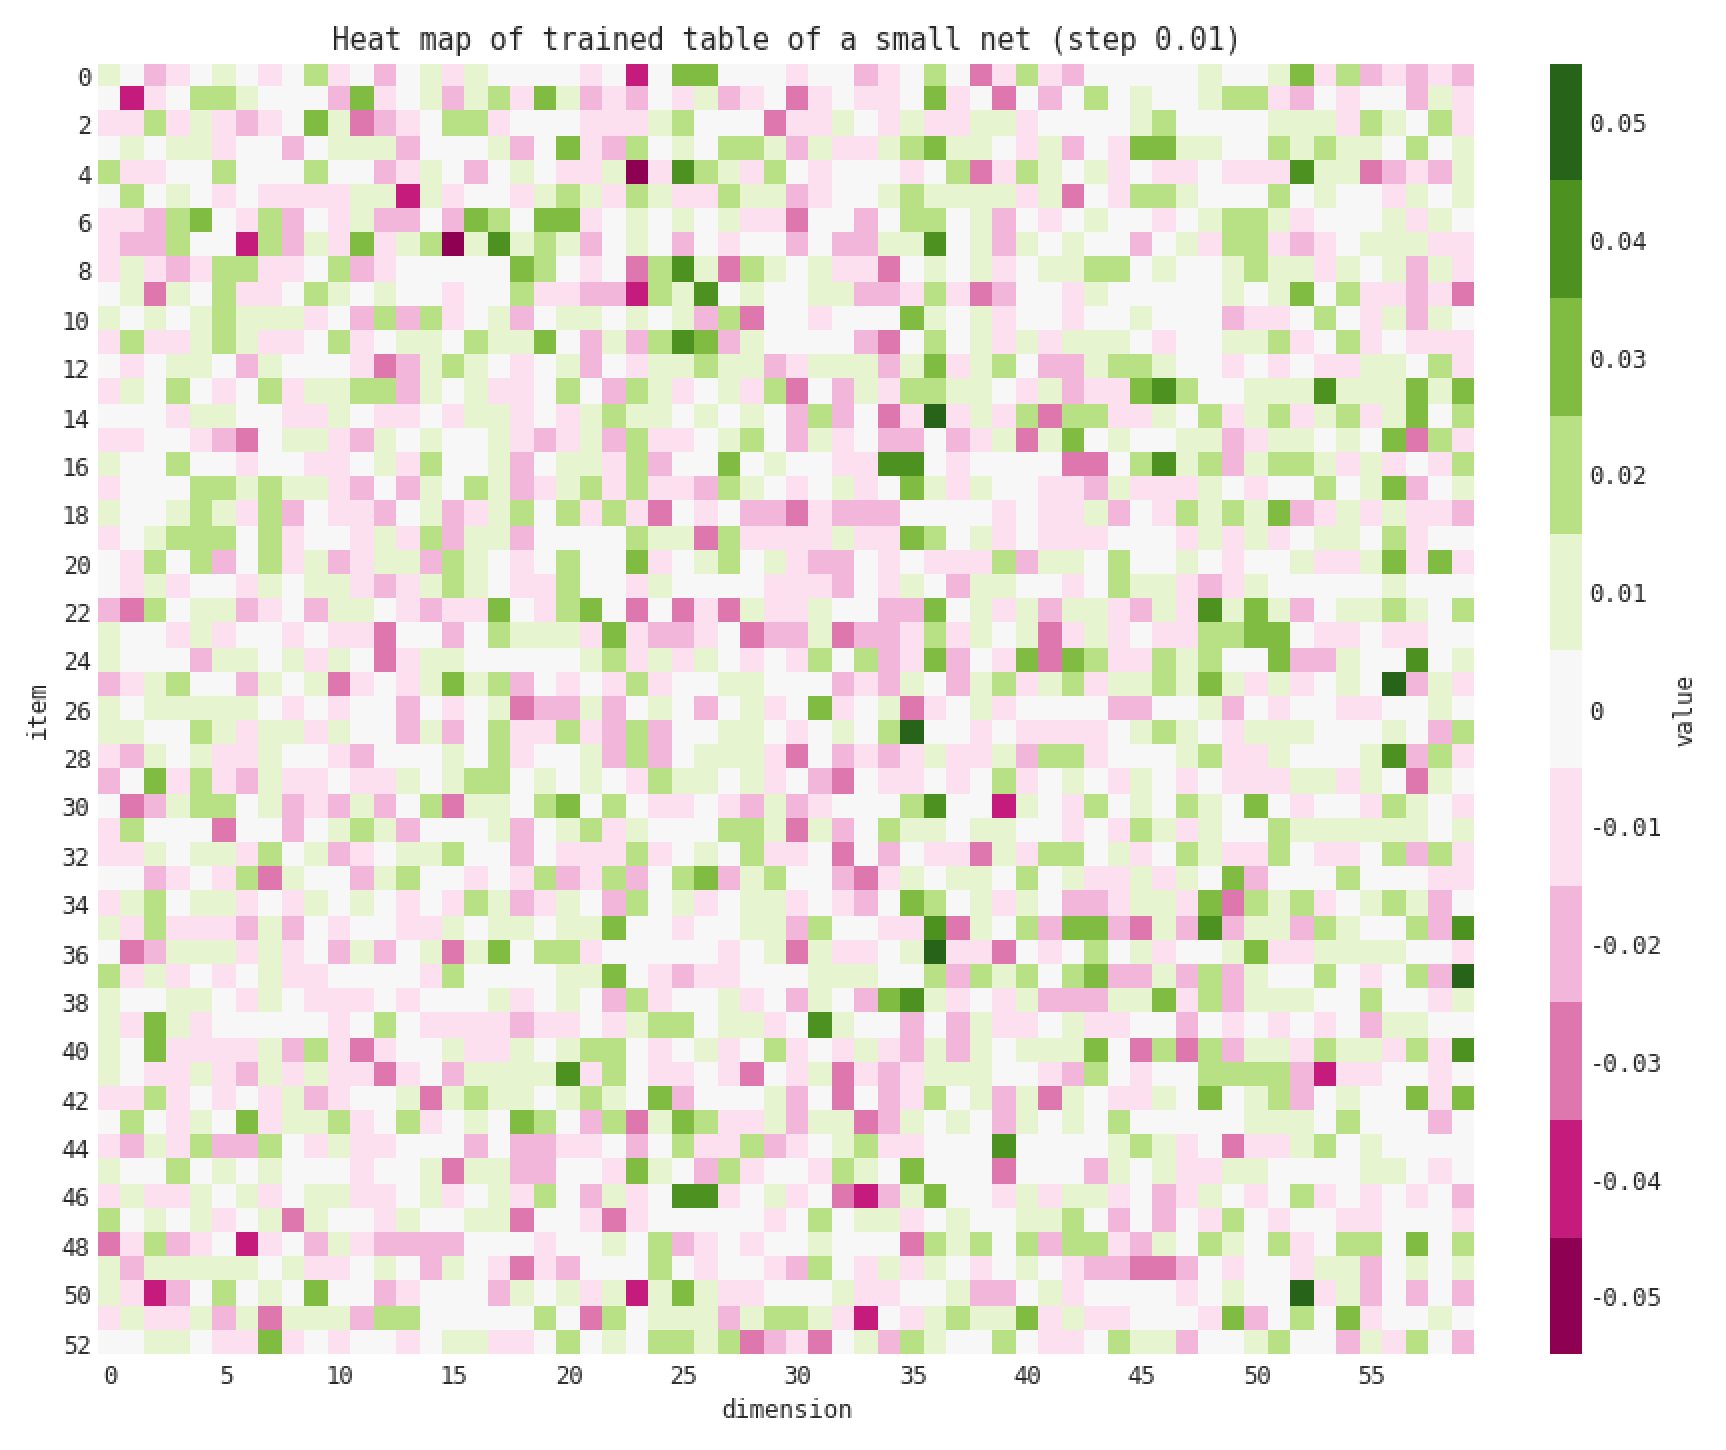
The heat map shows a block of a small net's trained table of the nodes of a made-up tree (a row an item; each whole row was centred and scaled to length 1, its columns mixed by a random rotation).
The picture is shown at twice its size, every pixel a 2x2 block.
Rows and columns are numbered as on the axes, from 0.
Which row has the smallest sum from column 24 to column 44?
18
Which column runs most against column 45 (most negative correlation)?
42
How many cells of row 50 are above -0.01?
40
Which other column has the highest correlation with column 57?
59
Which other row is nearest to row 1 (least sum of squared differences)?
36
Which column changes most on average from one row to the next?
35
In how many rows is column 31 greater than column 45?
22
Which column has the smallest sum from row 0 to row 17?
30
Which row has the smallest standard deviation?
21
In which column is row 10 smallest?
28
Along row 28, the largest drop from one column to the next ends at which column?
57
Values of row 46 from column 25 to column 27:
0.04 0.04 -0.01
